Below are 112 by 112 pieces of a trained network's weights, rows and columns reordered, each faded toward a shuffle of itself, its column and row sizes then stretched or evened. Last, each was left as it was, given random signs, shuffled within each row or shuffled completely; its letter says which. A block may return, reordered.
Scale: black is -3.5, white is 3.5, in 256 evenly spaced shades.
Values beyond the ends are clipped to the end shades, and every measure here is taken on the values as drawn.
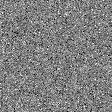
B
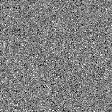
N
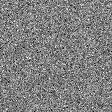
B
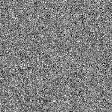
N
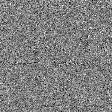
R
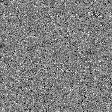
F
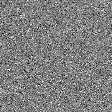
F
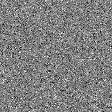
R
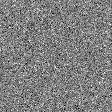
B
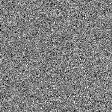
N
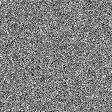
B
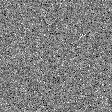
B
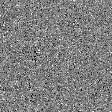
R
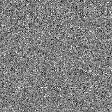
N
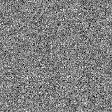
N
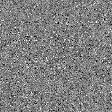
N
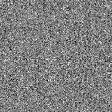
N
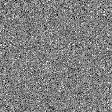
N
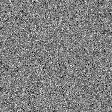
F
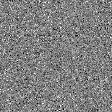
N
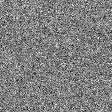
F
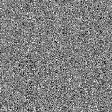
N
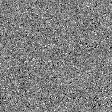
F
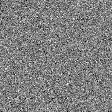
F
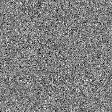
R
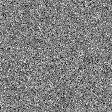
F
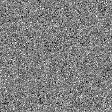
R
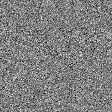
F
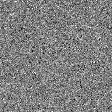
F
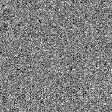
N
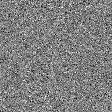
F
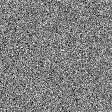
B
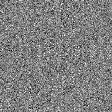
N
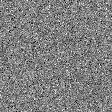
B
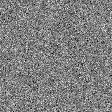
B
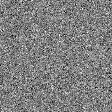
R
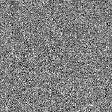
N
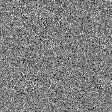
R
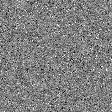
B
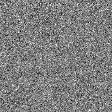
R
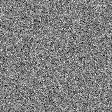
B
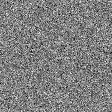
B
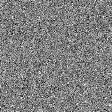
R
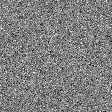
B
